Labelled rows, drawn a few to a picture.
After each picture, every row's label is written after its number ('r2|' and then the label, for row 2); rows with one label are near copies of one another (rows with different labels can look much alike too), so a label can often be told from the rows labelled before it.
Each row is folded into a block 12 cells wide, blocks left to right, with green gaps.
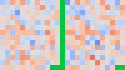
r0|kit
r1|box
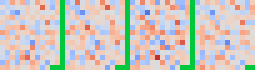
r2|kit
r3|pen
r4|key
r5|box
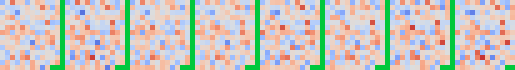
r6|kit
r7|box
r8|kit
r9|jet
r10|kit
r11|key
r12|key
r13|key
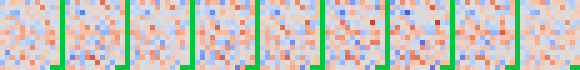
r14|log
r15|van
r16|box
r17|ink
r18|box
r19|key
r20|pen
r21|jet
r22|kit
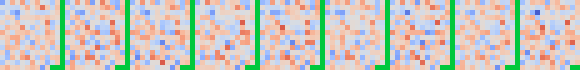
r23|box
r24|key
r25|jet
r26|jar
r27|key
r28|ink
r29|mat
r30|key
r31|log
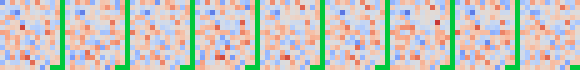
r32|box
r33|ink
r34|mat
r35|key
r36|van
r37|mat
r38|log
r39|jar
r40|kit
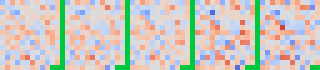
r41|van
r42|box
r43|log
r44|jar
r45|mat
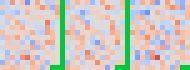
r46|key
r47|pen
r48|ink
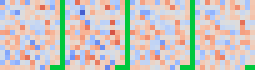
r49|ink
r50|jar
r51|pen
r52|box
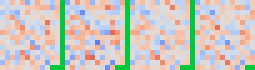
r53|key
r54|jet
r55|pen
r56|van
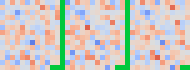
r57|van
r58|pen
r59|pen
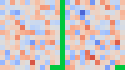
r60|mat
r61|pen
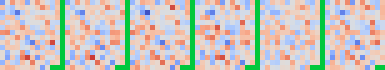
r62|pen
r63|van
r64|pen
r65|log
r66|ink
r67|key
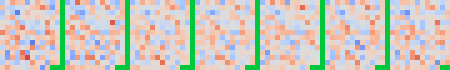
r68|ink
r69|box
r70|ink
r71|mat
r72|mat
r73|mat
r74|log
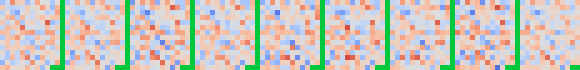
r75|box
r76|mat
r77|pen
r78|log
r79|van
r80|log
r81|key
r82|jar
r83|pen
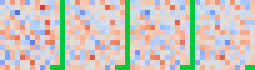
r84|jet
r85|pen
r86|log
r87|box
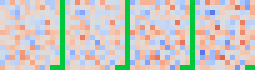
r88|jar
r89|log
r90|kit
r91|ink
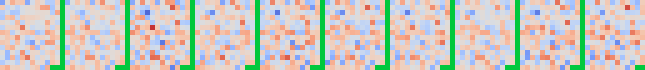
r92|ink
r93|pen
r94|pen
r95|key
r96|key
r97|kit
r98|jet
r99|van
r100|log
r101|jet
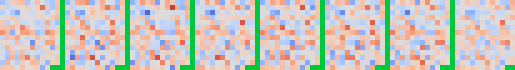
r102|kit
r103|ink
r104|pen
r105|log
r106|kit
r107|ink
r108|mat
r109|log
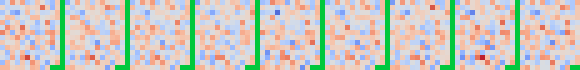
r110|kit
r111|van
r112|kit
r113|van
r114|jar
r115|box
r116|van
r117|van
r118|jet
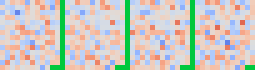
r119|key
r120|pen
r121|kit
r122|kit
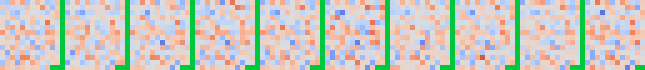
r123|kit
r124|log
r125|key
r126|mat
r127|kit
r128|jet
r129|box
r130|van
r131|ink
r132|jet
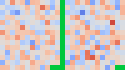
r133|mat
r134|key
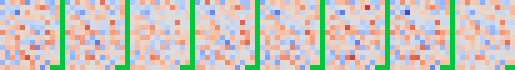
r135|ink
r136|box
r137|log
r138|jar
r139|van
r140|kit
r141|jar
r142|jet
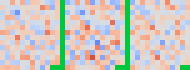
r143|jet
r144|key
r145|box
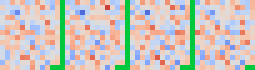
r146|log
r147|box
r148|van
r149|jet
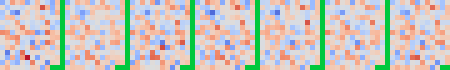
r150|ink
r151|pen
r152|key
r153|pen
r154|log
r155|mat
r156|log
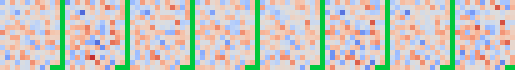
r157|jet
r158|van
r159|box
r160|jet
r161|pen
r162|jet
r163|van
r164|log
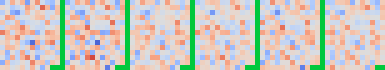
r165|mat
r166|box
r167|log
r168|kit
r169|jar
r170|ink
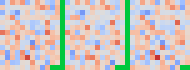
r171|ink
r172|log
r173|key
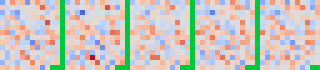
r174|pen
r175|van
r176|log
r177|ink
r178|key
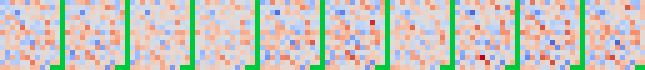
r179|mat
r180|ink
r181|jar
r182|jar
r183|jar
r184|key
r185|pen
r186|van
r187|jet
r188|van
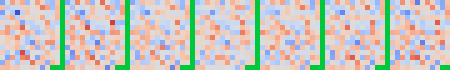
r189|pen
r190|box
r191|ink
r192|mat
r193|ink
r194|box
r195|key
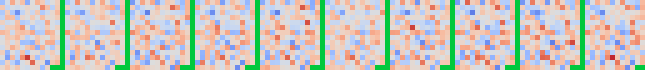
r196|van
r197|key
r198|ink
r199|key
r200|ink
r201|van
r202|mat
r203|jar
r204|pen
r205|van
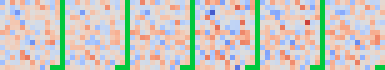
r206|pen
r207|van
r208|jet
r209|jar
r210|box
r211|mat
